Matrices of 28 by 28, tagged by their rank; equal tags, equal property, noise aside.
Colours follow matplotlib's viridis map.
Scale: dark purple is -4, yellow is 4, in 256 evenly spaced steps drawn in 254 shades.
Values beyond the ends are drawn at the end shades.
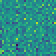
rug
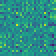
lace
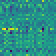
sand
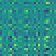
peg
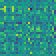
lace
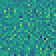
rug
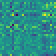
sand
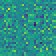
rug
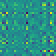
peg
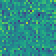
rug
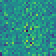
rug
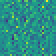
rug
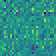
lace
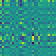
peg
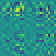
sand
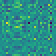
lace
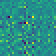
sand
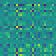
peg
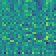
lace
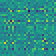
sand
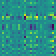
peg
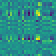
peg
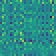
sand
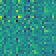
lace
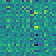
sand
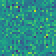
rug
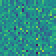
rug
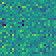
rug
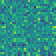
rug
